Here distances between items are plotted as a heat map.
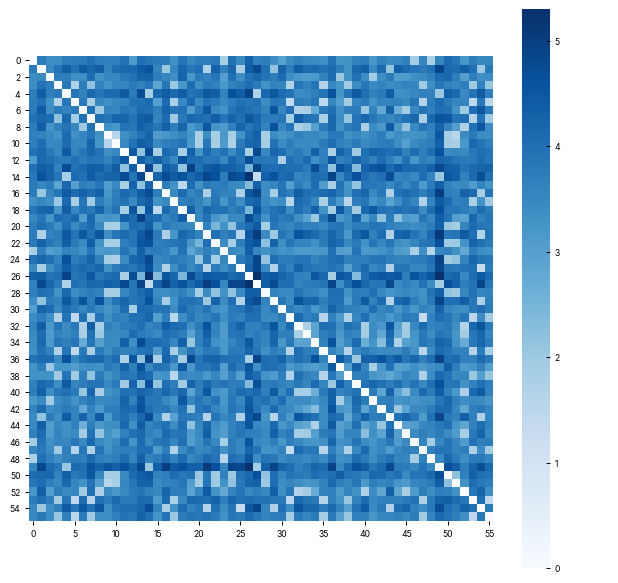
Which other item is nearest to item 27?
14
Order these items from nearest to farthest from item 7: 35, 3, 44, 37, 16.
35, 3, 37, 44, 16
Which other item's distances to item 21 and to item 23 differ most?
48
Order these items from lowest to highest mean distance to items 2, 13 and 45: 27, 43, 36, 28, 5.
36, 5, 28, 43, 27
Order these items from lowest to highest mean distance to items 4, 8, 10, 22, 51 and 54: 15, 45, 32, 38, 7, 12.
45, 32, 38, 15, 12, 7
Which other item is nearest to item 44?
34
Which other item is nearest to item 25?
54
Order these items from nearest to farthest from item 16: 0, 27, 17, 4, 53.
17, 0, 53, 4, 27
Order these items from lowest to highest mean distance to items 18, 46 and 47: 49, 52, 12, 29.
52, 29, 12, 49
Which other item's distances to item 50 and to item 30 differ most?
12
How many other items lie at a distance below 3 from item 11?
6
